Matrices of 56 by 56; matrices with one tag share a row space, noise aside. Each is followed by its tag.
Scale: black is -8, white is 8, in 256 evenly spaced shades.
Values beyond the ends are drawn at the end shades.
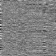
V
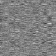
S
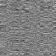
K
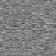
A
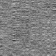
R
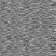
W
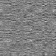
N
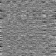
V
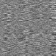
W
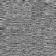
A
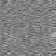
W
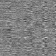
N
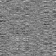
K
